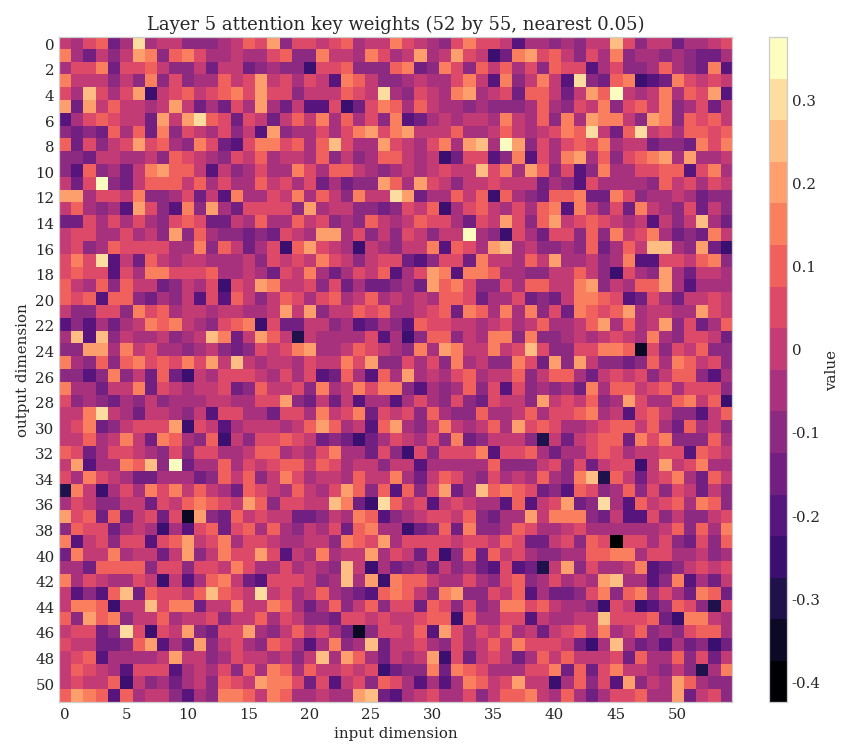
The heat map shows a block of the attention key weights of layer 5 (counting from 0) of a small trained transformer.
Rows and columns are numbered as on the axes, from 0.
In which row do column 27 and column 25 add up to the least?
41
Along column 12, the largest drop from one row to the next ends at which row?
14
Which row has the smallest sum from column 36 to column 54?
47
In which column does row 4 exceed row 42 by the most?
26
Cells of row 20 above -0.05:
32
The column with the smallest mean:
54
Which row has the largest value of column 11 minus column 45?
39
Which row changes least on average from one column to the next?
0
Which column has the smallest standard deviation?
15
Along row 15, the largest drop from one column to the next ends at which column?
34
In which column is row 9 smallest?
31
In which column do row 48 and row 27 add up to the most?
21
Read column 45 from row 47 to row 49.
0.25 0.05 0.15
